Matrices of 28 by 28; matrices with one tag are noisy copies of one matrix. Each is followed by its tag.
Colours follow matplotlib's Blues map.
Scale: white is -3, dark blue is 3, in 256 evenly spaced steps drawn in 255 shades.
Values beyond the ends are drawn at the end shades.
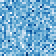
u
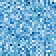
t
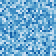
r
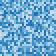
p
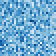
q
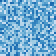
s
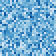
u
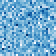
u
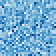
q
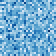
s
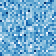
p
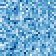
s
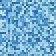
s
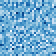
q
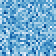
r
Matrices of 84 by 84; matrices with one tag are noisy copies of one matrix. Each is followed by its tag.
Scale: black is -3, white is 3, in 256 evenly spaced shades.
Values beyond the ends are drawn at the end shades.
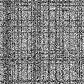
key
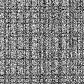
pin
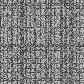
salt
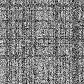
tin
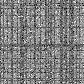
salt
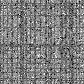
salt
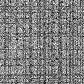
pin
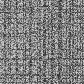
pin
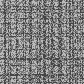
pin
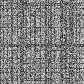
salt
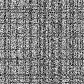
pin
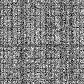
salt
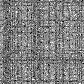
key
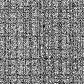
pin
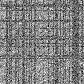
tin
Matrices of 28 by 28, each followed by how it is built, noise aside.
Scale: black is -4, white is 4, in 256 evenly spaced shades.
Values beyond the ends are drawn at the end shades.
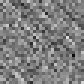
Toeplitz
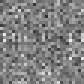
blocks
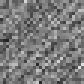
Hankel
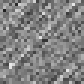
Hankel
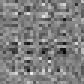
low rank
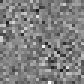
block diagonal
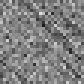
Toeplitz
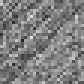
Hankel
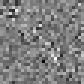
block diagonal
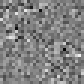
block diagonal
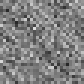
Toeplitz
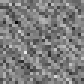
Toeplitz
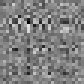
low rank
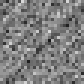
Hankel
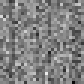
blocks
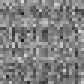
blocks
